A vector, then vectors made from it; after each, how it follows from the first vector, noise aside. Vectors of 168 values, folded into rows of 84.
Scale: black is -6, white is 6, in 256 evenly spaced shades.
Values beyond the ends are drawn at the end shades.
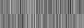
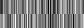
reversed, negated, scaled up.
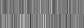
wrapped around, partly zeroed.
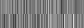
reversed.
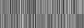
negated.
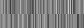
negated.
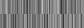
reversed.
